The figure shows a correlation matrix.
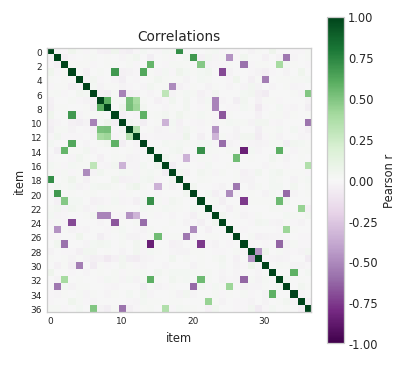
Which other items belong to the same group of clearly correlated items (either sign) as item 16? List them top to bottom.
6, 10, 36
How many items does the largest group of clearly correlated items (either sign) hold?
5
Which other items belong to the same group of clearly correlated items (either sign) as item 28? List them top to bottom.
29
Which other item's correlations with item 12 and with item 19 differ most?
26
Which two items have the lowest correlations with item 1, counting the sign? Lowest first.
33, 25
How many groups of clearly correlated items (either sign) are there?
12
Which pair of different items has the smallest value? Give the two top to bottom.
14, 27
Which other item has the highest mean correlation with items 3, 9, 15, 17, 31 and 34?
13
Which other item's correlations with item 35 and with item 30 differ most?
4
